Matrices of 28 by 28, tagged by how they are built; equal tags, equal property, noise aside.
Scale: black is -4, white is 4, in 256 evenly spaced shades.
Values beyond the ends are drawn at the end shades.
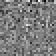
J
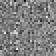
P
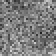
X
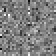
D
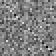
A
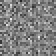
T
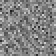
T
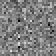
D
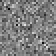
A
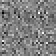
P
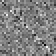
A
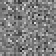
T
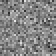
T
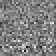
J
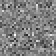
J
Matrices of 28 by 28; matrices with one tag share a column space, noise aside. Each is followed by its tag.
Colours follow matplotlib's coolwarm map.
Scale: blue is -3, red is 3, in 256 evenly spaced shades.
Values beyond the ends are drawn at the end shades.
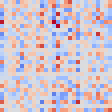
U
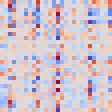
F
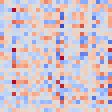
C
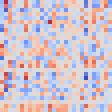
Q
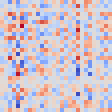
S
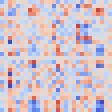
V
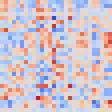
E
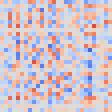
C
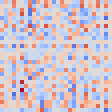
F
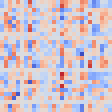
Q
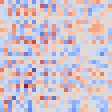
V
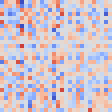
F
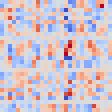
Q
